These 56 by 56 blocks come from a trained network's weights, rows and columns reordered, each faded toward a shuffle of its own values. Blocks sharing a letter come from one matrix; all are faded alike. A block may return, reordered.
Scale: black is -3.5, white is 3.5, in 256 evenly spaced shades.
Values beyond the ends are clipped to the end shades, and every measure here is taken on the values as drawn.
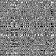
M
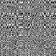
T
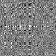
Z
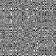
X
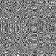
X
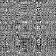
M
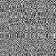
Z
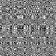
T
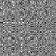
Z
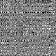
M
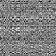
M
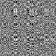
Z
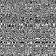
M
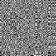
Z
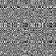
T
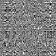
M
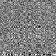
Z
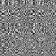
X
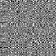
T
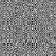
Z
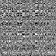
M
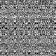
M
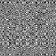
T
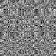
Z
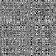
M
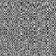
Z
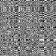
T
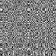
Z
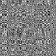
X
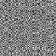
Z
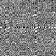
Z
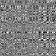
T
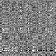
Z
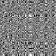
X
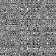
M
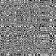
T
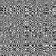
T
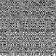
M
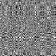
Z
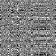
M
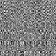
X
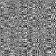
X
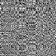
Z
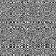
T
